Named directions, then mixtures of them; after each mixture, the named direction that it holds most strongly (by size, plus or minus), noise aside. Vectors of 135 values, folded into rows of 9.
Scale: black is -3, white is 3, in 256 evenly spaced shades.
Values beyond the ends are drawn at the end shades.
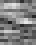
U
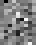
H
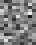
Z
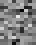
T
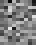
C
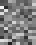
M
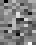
H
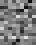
T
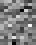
T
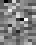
H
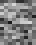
U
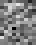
C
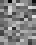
C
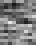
U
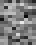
C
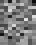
C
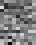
M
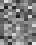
Z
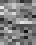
U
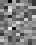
C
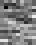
U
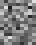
Z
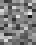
Z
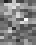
U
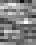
U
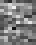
U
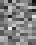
C
